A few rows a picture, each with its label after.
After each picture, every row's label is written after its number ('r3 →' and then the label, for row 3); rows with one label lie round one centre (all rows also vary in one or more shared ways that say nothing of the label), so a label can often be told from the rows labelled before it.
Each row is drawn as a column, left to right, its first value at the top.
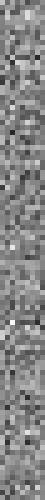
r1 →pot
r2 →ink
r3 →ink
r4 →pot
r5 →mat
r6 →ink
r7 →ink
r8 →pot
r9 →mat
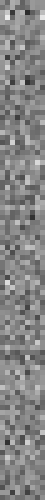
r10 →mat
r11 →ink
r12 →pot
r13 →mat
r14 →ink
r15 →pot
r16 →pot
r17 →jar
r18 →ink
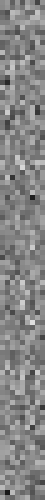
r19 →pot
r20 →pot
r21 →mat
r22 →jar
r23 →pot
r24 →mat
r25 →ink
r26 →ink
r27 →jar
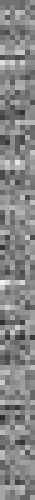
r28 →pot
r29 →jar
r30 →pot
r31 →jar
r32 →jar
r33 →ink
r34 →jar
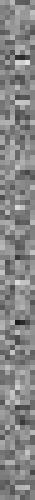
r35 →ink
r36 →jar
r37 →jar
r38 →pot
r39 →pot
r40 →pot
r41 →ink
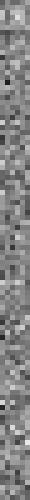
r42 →jar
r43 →pot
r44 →mat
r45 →ink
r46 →ink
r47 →mat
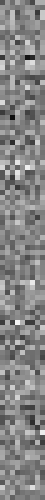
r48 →pot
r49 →jar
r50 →mat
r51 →jar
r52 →jar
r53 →pot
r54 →pot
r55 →pot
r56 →ink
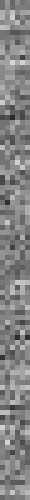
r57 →mat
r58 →mat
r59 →mat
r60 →jar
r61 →pot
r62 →jar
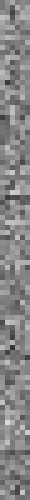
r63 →mat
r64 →mat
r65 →jar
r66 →ink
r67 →mat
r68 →ink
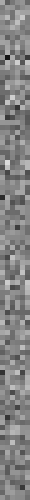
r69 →ink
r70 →pot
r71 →mat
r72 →mat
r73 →ink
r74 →pot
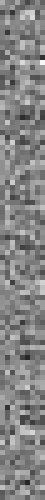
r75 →pot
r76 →jar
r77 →pot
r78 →mat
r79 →mat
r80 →mat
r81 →ink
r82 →pot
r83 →pot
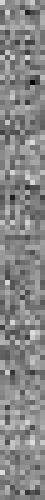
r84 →mat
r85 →jar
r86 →mat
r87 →jar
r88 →mat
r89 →jar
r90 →pot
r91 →pot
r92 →mat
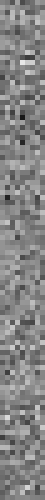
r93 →ink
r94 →ink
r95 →ink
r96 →jar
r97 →mat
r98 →pot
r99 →pot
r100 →ink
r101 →jar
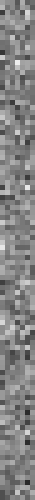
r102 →ink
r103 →ink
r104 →ink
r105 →mat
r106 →pot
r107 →ink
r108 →jar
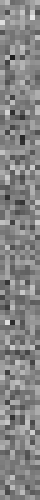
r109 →mat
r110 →ink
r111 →pot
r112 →mat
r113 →mat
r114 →mat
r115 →ink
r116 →jar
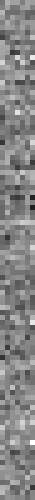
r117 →mat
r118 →jar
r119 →mat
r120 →mat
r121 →mat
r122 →jar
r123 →mat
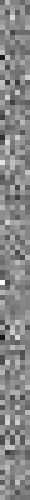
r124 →jar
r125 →mat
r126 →ink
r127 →pot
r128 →ink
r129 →mat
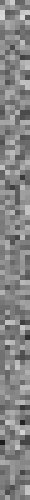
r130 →ink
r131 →jar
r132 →jar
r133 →mat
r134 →ink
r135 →jar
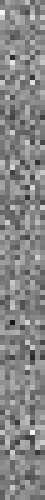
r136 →ink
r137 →mat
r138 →pot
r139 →ink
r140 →mat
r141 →jar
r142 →ink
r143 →mat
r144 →mat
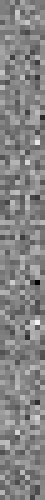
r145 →mat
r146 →mat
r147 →jar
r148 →ink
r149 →mat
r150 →jar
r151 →ink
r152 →ink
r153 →mat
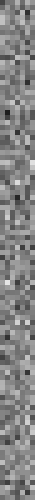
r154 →ink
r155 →jar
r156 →pot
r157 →ink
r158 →mat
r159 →pot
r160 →jar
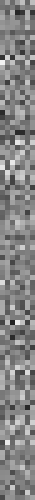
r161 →pot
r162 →mat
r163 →jar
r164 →jar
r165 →jar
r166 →mat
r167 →jar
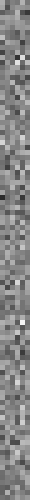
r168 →ink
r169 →mat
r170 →ink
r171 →pot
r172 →mat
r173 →pot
